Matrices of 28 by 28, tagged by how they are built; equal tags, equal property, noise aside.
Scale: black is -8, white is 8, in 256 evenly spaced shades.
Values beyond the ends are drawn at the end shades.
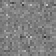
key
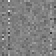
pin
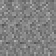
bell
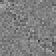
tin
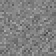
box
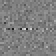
key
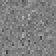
pin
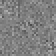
tin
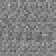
bell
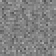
bell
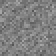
box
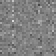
pin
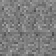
bell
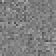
tin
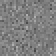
pin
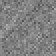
box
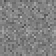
bell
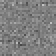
key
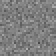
bell
